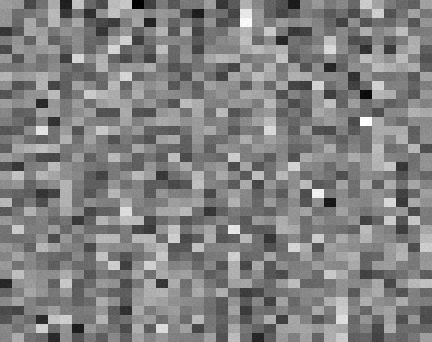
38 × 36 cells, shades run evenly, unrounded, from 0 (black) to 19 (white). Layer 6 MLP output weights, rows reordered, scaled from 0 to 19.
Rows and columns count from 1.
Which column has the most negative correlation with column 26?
27
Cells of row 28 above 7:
30
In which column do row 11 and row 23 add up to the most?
33
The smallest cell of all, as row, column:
1, 12
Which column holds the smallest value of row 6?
31
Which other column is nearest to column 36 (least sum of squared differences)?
18
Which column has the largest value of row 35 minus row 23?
28
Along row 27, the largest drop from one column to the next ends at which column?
16
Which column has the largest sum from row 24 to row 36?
29
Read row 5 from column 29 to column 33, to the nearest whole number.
10 6 6 10 7
